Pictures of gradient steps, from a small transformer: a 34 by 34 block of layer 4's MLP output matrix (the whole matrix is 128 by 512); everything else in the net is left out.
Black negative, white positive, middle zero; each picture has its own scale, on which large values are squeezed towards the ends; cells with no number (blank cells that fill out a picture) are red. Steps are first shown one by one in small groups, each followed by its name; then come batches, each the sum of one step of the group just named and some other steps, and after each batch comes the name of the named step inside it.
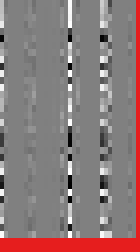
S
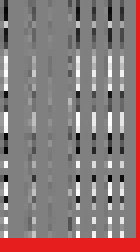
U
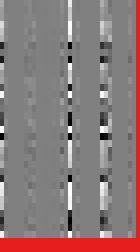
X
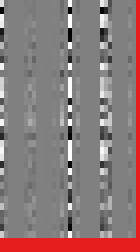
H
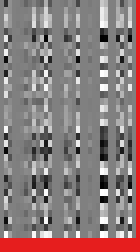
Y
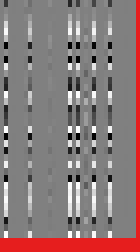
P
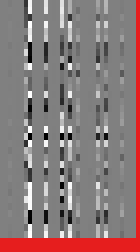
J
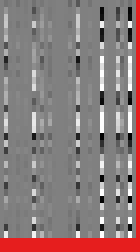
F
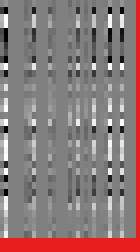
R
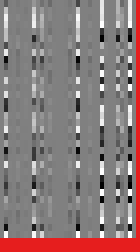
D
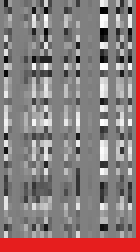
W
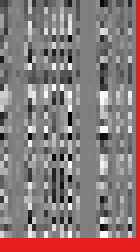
J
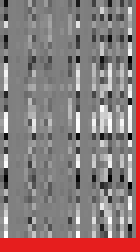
U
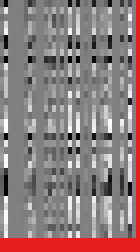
P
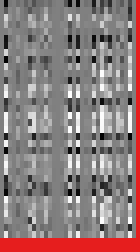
F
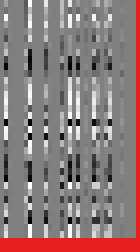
J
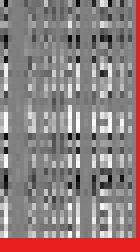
U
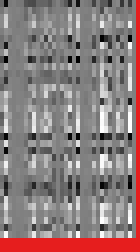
F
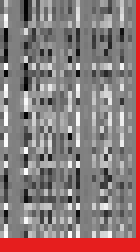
R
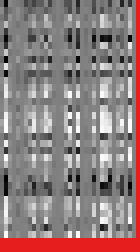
W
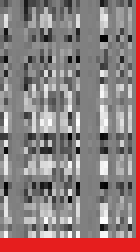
Y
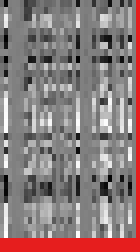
W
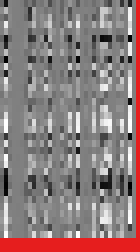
Y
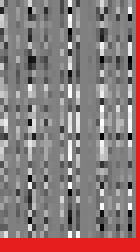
H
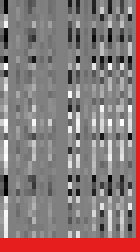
R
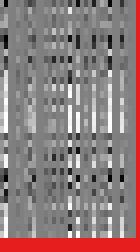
U
